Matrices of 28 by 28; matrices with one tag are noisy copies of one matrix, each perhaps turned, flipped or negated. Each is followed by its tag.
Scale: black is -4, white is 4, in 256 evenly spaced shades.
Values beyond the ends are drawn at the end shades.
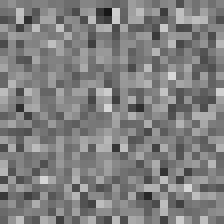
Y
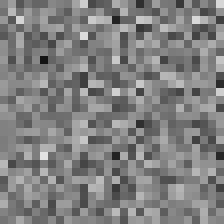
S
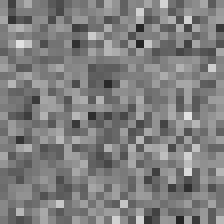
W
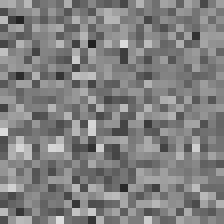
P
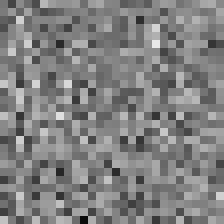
S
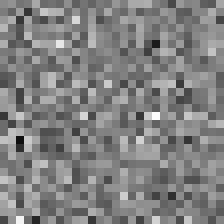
S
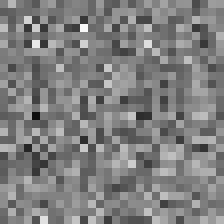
W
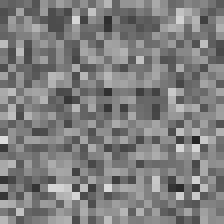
W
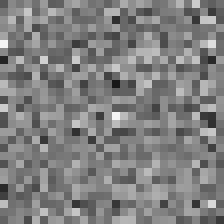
Y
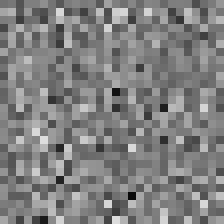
Y
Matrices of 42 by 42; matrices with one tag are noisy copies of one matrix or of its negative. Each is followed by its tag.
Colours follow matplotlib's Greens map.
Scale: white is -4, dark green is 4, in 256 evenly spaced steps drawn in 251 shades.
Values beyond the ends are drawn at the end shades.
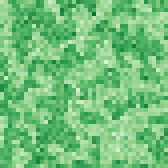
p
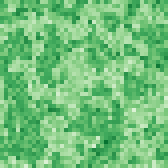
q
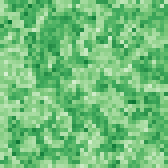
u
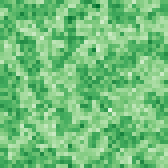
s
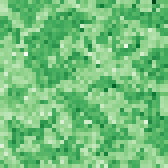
u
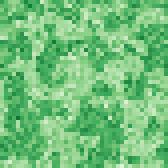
q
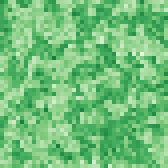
p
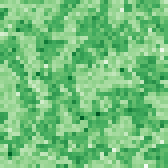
s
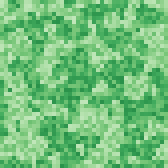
q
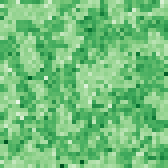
s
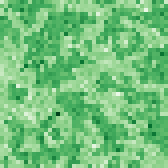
u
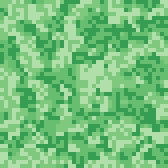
s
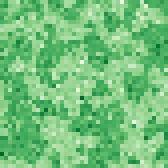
q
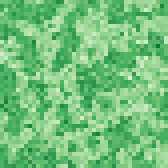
s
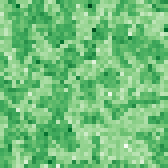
p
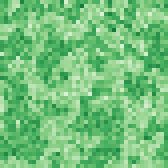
q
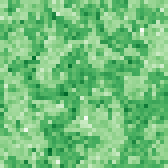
q
